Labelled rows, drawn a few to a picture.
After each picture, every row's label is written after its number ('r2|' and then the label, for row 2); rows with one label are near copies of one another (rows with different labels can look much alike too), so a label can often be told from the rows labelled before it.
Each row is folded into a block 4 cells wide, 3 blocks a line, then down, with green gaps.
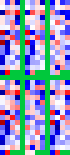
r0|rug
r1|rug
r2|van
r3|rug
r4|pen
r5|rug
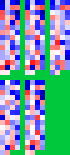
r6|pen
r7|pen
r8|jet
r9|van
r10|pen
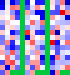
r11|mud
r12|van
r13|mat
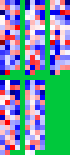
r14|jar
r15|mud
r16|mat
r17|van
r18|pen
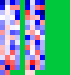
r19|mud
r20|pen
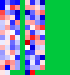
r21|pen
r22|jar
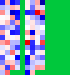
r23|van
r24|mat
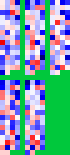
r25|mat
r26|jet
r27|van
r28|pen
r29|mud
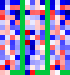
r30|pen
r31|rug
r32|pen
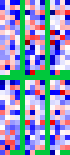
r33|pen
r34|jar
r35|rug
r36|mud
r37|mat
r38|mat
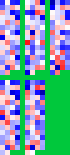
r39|van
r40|mat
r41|mud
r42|van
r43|pen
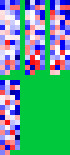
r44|jet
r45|mud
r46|pen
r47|van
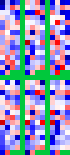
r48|mud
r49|mat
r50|van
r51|jar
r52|mat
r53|rug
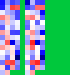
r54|jet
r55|jet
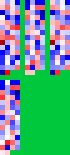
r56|jar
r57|pen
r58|jar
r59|pen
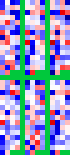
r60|van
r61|rug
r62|mat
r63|mat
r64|mud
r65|rug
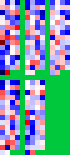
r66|jar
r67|pen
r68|van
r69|pen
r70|rug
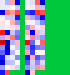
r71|rug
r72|mat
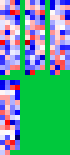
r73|mat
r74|jar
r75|mud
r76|jet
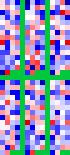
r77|jar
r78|mud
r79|mat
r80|van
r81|jar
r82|mat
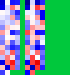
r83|mud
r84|mud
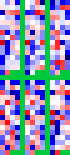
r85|rug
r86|mat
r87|jet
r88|van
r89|van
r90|rug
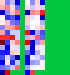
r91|jar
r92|rug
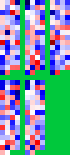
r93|mat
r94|mud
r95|jar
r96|pen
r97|mud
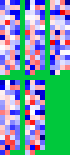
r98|van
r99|mud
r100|mat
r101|mud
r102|van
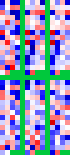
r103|van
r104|rug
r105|rug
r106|pen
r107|mud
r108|jar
